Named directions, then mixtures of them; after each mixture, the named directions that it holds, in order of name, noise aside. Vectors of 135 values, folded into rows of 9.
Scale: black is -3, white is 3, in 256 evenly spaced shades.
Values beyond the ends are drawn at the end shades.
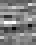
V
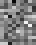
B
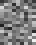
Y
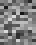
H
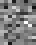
B, H.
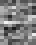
B, V, Y.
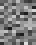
H, Y.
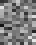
Y.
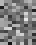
B, H, Y.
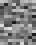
V, Y.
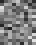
Y.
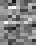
B, H, V.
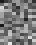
Y.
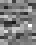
B, H, V.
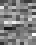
H, V, Y.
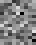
H, Y.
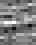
V.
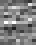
H, V.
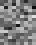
B, H, Y.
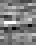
V.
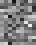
B.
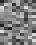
Y.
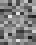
B, H, Y.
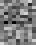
H, V.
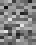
H.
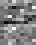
B, H, V.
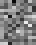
B.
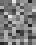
B, H.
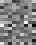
B, Y.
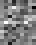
B, H, V.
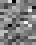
B, H.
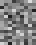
B, H, Y.
